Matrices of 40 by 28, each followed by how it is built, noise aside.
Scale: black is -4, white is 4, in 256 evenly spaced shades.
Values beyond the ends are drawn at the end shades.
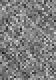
Toeplitz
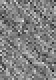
Toeplitz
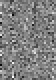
uneven columns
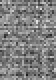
blocks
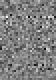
uneven rows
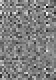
low rank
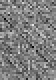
Toeplitz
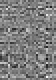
low rank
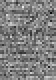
blocks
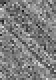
Toeplitz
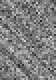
Toeplitz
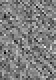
Toeplitz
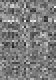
low rank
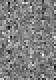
uneven columns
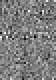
uneven rows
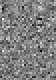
low rank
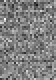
blocks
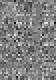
low rank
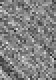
Toeplitz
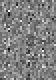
uneven columns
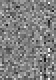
uneven columns
